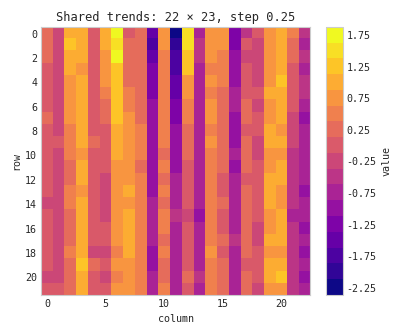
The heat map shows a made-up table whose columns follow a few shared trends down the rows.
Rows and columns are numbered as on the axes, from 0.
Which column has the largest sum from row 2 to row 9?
6
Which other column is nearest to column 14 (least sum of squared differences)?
10
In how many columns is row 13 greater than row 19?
4
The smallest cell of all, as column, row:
11, 0
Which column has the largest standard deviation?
12
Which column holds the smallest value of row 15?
13
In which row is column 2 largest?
1
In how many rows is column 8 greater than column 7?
1
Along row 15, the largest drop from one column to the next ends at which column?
21
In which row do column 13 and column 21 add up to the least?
15
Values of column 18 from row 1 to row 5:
-0.25 -0.25 -0.25 -0.25 0
